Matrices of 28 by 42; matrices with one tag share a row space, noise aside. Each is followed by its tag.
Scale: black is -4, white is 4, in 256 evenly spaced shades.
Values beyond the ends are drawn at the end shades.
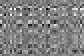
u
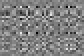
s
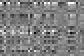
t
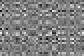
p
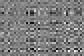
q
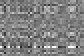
t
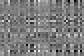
q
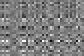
s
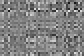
q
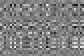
u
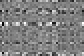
p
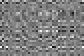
p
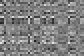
t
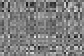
q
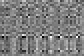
s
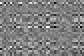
u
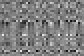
s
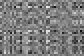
u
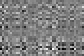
p
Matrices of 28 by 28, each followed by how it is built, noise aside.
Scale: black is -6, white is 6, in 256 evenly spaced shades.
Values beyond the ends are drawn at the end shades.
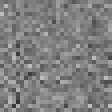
low rank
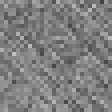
Toeplitz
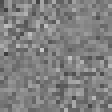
block diagonal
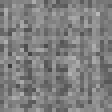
blocks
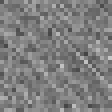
Toeplitz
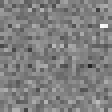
uneven rows
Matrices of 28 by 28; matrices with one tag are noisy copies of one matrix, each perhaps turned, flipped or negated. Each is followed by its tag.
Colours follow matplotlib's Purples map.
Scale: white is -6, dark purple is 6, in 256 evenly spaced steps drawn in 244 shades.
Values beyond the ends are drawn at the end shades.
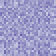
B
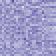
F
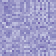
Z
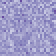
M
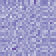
B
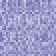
F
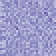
B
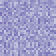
B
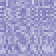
Z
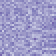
F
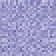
B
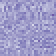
Z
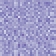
B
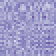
Z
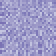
B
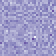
M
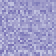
M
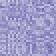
Z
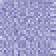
B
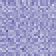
B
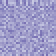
B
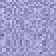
M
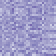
F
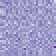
B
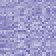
F
